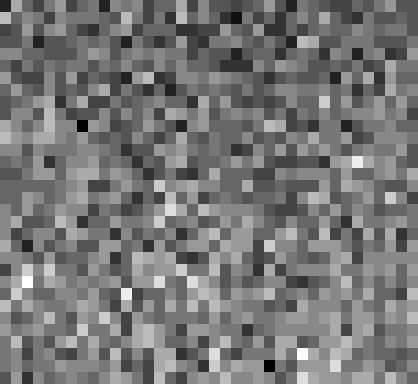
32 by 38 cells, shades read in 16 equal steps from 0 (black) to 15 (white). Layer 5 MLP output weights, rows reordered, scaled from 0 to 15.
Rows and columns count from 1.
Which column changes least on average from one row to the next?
35
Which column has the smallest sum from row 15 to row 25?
24
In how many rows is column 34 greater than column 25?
21
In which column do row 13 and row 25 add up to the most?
2
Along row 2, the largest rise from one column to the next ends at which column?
17
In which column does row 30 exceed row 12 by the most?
28
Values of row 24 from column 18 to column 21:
13 10 8 5
